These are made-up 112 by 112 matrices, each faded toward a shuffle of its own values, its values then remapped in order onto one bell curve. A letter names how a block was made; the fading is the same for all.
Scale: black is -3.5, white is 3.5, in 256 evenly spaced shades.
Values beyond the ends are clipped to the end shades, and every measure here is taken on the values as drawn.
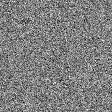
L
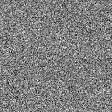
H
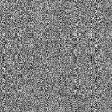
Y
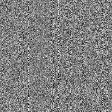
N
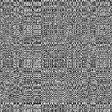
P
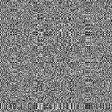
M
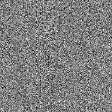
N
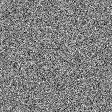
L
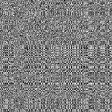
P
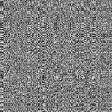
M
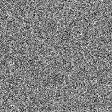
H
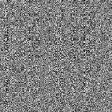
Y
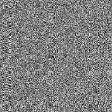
Y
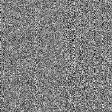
N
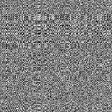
M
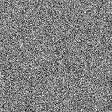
H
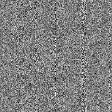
N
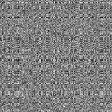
M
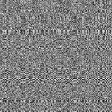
M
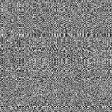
M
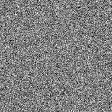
H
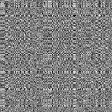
P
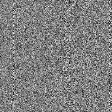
N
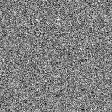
H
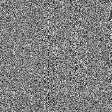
N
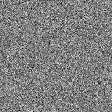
H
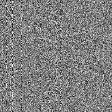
N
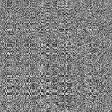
M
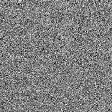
H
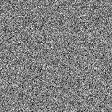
H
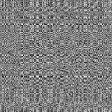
P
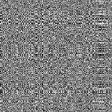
M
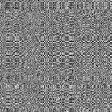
P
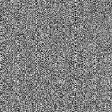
Y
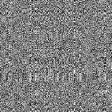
Y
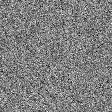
L
